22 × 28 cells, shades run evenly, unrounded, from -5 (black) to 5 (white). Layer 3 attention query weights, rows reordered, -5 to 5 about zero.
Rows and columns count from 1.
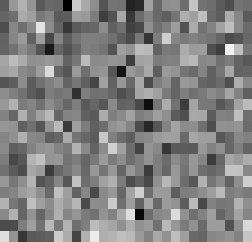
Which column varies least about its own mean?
18
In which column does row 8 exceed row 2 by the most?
12
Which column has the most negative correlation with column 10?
27
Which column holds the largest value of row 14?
13
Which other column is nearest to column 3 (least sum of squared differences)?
23
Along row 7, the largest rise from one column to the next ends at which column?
15
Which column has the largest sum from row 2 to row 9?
26
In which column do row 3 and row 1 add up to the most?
22
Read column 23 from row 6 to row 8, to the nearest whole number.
0 0 -1
